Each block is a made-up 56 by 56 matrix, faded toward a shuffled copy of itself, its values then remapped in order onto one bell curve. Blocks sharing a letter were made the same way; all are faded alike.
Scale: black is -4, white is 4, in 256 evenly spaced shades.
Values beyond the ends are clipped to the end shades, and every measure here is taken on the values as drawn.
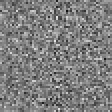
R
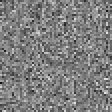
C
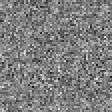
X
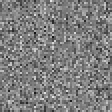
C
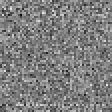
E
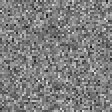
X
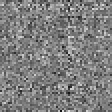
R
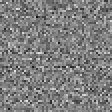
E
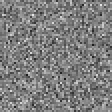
X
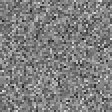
X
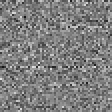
E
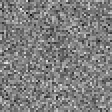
X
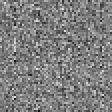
C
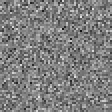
X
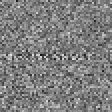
E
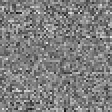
E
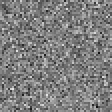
X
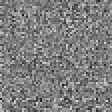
R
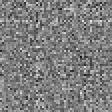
R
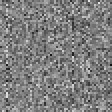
C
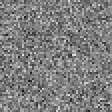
X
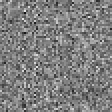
C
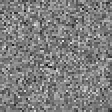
X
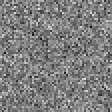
X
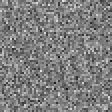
X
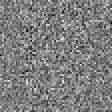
C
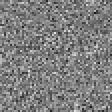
X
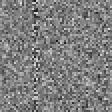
C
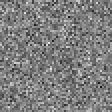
X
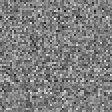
E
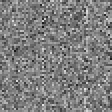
C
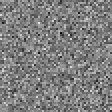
X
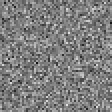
X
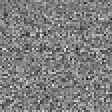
E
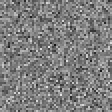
X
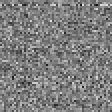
E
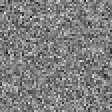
X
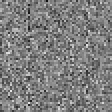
C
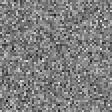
X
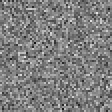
X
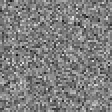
X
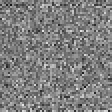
E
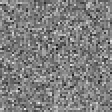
X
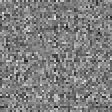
R
